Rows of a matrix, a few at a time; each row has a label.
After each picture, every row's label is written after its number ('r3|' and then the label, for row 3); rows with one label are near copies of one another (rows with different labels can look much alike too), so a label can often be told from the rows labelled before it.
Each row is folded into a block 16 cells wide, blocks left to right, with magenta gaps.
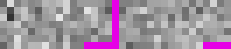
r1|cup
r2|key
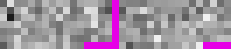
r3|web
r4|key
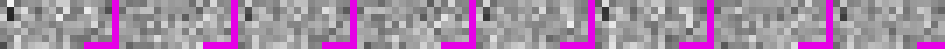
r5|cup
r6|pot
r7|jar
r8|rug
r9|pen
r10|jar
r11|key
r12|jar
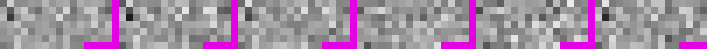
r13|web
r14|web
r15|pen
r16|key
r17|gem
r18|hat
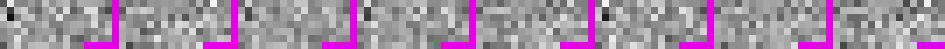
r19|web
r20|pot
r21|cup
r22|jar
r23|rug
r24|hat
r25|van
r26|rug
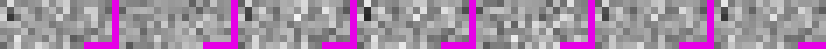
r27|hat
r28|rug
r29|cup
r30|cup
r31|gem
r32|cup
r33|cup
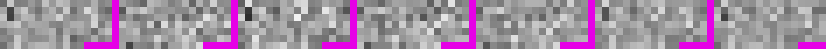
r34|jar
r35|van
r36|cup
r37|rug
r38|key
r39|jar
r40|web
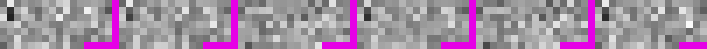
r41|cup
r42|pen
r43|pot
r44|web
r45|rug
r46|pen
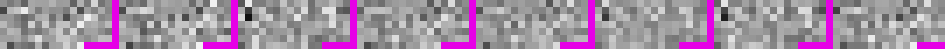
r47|key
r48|pot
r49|web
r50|rug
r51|van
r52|web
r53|web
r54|gem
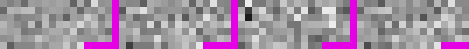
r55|pot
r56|van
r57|web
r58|pot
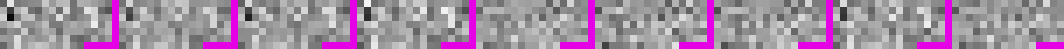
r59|web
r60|jar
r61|web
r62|jar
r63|rug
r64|van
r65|rug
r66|jar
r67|gem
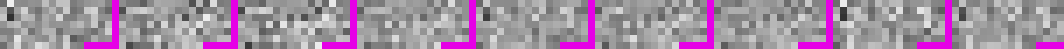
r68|hat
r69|rug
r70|pot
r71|pot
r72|web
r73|key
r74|rug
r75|jar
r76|jar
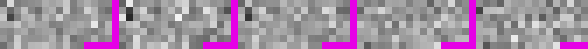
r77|pen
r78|cup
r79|web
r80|van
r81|gem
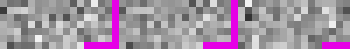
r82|gem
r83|rug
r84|pen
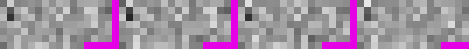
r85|web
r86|web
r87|hat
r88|pen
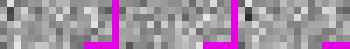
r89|jar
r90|van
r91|web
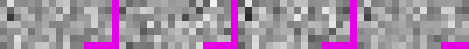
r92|hat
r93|pot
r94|jar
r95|web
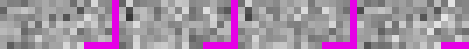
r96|pot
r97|jar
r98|pen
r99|pot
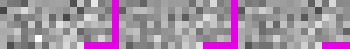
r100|gem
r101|gem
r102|pot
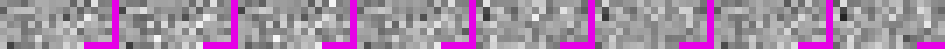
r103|rug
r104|key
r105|gem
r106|pot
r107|cup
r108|web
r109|rug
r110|pen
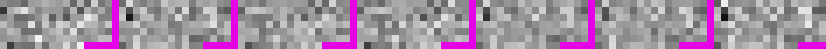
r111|key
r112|web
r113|rug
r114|rug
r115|web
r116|jar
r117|web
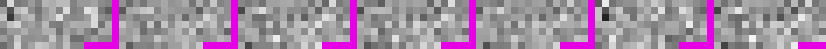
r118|jar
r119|pot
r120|key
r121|gem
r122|van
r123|pen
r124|key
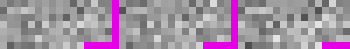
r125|pot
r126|gem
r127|pot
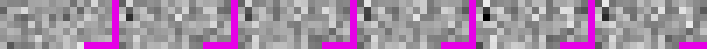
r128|key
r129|web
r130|jar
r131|cup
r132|web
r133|pen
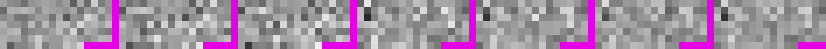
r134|rug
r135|pot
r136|van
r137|pen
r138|web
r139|hat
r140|web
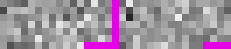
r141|gem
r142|cup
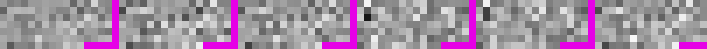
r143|rug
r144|pot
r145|van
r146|hat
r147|jar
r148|key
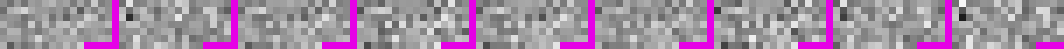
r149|key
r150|hat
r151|key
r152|pot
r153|key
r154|gem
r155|gem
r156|pen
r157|hat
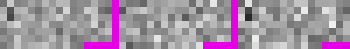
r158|jar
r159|gem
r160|pen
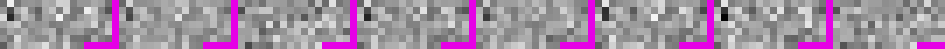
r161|cup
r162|cup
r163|pot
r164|web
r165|pen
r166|cup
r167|web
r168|van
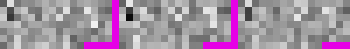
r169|pen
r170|web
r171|cup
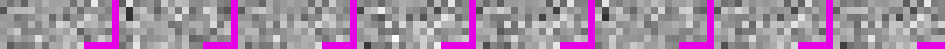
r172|gem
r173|jar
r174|gem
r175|key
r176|pot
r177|web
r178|pot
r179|rug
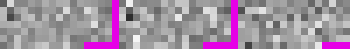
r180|pen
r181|hat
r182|van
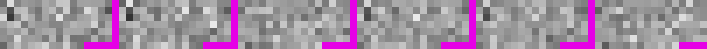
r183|cup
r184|pen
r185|pot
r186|cup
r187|jar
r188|key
